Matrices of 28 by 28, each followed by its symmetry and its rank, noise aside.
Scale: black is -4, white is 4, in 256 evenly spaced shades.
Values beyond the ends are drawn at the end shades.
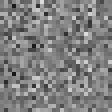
no symmetry, rank seven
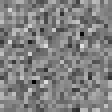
symmetric, rank seven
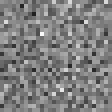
antisymmetric, rank six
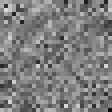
symmetric, rank seven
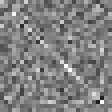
symmetric, rank seven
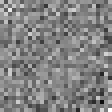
symmetric, rank seven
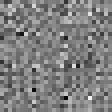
no symmetry, rank six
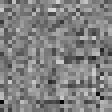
no symmetry, rank five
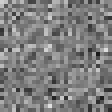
symmetric, rank five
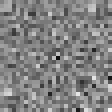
symmetric, rank seven
